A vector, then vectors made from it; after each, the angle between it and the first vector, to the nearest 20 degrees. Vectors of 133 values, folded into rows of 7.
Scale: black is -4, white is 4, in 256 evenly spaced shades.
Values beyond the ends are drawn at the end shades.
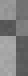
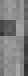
60 degrees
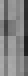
60 degrees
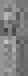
40 degrees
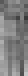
80 degrees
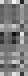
100 degrees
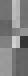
60 degrees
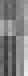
140 degrees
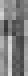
60 degrees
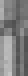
40 degrees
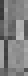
100 degrees
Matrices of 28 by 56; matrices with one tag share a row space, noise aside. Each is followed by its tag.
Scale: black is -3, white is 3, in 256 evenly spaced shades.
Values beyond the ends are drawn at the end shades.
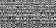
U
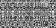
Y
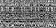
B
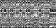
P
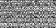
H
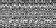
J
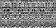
J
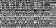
P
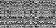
H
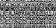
B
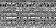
U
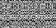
J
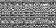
Y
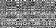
U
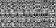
Y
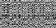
J
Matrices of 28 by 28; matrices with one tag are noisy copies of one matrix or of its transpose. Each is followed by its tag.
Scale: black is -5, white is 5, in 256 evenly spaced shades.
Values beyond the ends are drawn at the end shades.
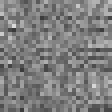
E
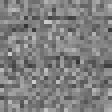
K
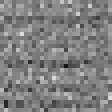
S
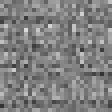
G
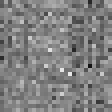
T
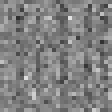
S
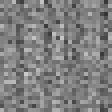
G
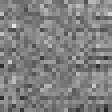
E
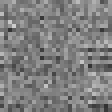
E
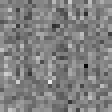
K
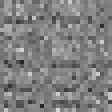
S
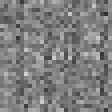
G
